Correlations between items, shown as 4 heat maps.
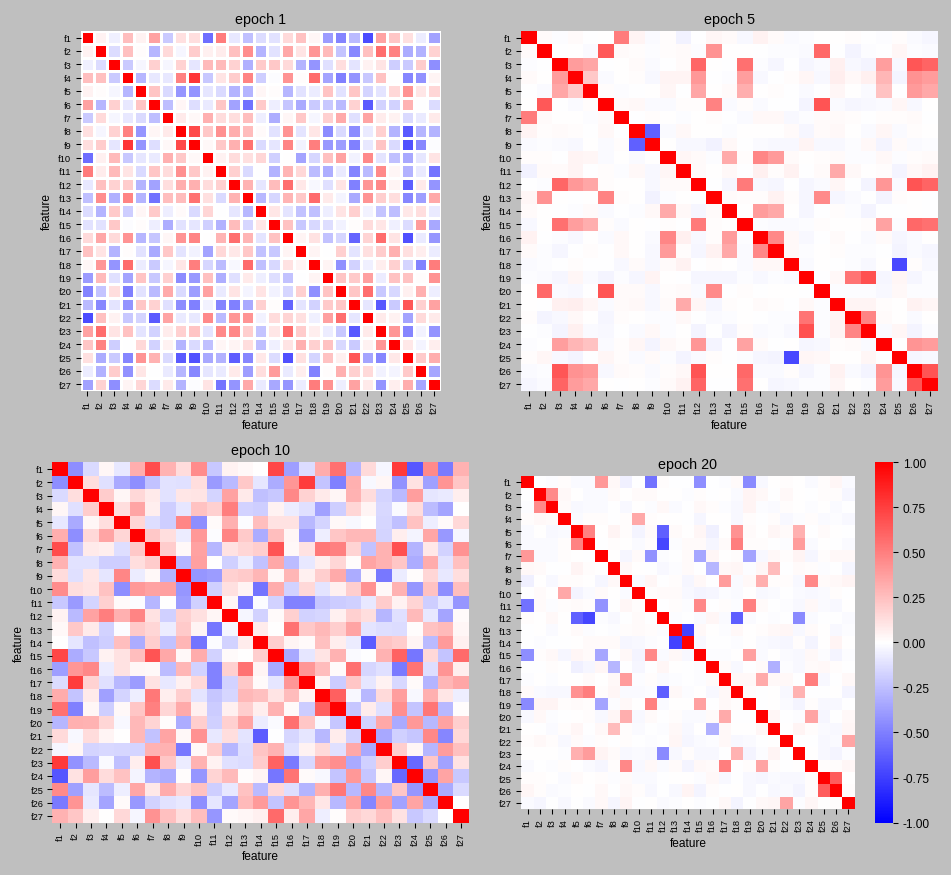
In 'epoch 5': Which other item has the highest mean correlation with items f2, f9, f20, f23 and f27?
f6
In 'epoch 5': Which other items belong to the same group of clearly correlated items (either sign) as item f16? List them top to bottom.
f10, f14, f17
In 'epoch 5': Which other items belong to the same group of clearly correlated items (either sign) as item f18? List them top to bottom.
f25
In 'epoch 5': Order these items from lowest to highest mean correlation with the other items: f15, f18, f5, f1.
f18, f1, f5, f15
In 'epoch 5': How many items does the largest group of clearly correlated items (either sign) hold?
8
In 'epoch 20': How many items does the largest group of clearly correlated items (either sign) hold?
5
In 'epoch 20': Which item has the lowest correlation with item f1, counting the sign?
f11
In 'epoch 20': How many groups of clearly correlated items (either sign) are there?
9
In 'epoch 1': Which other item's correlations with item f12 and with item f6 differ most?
f22
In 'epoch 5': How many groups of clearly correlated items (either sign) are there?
8
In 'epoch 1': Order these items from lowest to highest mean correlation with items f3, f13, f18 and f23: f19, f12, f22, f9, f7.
f19, f7, f22, f12, f9
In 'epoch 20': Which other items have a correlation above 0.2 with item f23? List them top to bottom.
f5, f6, f18
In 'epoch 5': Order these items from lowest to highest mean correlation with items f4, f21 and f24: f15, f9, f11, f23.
f9, f23, f11, f15
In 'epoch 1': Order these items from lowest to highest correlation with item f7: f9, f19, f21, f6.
f6, f21, f9, f19
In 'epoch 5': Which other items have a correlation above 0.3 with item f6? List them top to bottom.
f2, f13, f20
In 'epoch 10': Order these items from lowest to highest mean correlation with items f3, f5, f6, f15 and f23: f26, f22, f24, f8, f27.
f26, f24, f22, f8, f27
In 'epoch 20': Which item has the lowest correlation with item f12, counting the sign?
f6
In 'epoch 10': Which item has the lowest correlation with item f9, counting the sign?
f22
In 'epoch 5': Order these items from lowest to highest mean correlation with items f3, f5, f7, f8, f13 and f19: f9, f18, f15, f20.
f9, f18, f20, f15
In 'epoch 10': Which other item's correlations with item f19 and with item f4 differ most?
f18
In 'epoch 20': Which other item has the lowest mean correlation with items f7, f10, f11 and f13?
f14
